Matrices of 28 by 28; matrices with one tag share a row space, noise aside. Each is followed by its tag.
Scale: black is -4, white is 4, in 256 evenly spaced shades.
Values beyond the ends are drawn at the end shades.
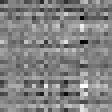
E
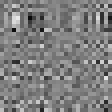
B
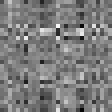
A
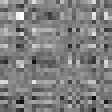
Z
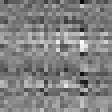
E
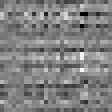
E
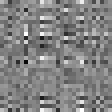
A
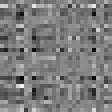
Z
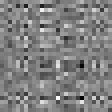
A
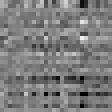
E
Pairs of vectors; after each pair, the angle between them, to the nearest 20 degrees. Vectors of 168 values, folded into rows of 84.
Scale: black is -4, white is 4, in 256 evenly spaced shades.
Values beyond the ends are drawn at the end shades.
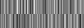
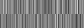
80 degrees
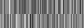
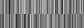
160 degrees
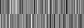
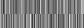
100 degrees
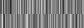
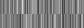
80 degrees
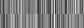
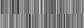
100 degrees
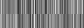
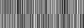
40 degrees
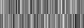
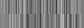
60 degrees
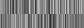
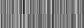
80 degrees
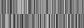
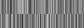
20 degrees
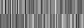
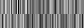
120 degrees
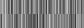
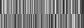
80 degrees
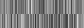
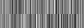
60 degrees
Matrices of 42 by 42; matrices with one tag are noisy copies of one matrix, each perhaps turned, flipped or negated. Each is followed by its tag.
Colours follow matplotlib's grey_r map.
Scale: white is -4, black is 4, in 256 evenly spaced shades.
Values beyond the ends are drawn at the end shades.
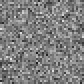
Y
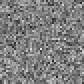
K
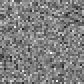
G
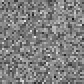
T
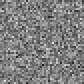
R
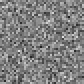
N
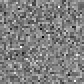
N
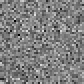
K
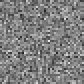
K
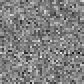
K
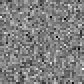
Y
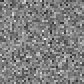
R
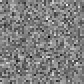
R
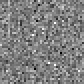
T
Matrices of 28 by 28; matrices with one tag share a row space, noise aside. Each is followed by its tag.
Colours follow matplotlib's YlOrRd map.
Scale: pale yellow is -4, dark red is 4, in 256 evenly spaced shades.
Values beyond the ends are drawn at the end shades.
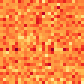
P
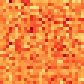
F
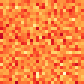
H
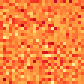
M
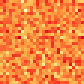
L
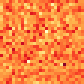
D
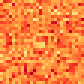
D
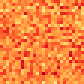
L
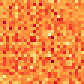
P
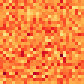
M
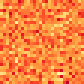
F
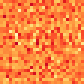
P
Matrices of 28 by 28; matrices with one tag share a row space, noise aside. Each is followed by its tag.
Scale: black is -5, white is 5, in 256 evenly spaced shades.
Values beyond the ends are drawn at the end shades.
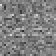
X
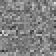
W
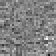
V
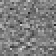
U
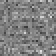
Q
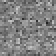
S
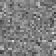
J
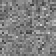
W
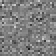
W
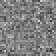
J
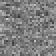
V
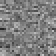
V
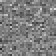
W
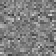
J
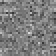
W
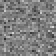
J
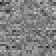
V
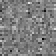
W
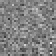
Q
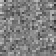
J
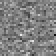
U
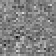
X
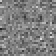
Q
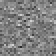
U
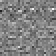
U
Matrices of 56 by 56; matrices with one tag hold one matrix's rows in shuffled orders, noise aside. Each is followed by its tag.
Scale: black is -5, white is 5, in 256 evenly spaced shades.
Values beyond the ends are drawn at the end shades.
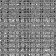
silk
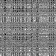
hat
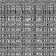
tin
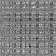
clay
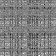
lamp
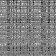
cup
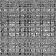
silk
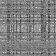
cup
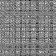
clay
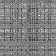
lamp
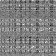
clay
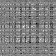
clay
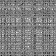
tin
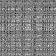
tin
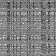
cup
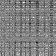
clay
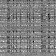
cup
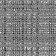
hat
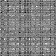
silk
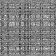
silk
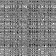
lamp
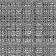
tin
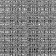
lamp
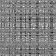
clay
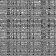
cup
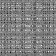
tin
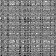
silk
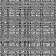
silk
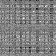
clay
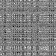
hat
